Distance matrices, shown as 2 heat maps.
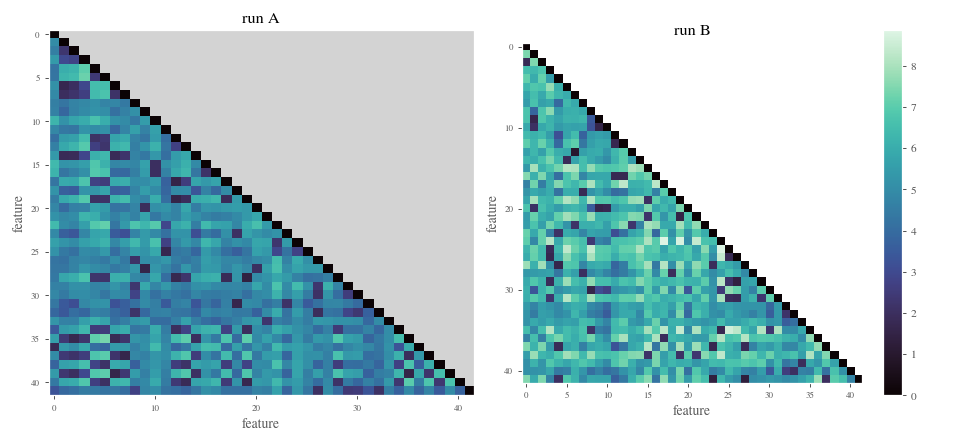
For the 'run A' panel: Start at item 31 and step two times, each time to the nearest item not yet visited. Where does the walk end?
23
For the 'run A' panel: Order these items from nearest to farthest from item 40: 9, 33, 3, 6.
9, 33, 6, 3
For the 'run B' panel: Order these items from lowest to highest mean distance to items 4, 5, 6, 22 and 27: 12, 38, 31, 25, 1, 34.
34, 12, 1, 31, 25, 38
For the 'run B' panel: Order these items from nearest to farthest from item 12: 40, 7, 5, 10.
7, 40, 10, 5
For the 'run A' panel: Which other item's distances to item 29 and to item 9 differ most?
27
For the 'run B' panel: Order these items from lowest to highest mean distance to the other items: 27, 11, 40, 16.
40, 11, 27, 16
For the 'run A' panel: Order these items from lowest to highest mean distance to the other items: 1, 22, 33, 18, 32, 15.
32, 1, 18, 33, 15, 22
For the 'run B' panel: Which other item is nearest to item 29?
26
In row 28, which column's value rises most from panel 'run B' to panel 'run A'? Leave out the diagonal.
7
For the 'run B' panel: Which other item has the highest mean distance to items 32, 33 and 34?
19
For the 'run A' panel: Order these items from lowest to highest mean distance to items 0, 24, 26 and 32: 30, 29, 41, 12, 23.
41, 30, 29, 12, 23
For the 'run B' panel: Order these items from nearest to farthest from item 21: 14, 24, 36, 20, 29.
36, 29, 20, 14, 24
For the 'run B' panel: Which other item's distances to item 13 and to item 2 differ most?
6
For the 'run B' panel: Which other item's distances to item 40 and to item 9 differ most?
1
